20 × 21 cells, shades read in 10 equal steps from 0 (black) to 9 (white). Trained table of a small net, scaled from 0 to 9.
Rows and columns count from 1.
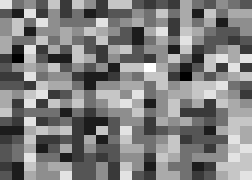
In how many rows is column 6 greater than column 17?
7
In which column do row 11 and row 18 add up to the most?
3
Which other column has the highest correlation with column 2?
17
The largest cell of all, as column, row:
13, 8
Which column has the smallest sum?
2
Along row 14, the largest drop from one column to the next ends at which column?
4
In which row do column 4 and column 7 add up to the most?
11
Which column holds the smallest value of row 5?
12
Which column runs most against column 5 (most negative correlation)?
15
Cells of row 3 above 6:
3
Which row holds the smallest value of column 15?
6
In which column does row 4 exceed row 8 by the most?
16
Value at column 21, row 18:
7
